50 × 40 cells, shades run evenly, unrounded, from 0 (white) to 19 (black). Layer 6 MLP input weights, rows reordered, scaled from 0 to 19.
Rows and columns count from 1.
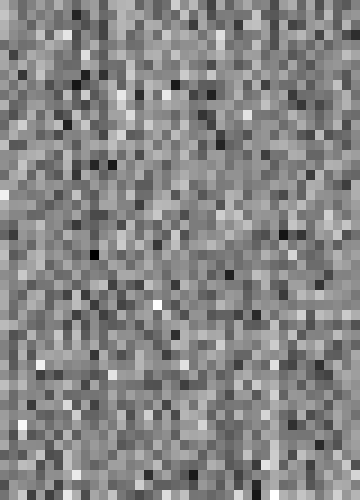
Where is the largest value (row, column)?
26, 11
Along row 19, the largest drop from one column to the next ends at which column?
40
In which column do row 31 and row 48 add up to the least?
9
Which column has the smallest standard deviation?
6
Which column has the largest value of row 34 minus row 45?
20
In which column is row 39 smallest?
29
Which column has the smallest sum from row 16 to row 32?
1
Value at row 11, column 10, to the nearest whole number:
14
